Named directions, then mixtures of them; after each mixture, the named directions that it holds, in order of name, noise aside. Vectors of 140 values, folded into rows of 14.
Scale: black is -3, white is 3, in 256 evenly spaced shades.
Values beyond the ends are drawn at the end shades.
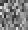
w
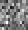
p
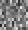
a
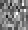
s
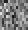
p, w.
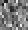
a, s, w.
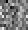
a, p, w.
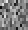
a, w.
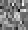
p, s, w.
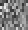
w.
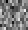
a, p, s.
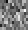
a, p, s.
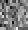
a, p, w.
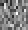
s, w.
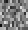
a, p.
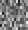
a.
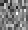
s, w.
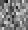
p, s, w.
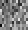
a, s.
